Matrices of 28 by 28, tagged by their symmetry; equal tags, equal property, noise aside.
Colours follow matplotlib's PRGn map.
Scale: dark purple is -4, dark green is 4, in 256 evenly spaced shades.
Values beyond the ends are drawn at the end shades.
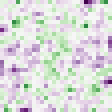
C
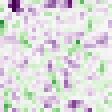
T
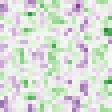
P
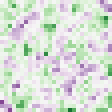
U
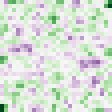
C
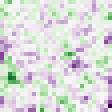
T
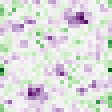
C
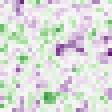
T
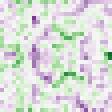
P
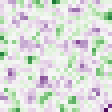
U
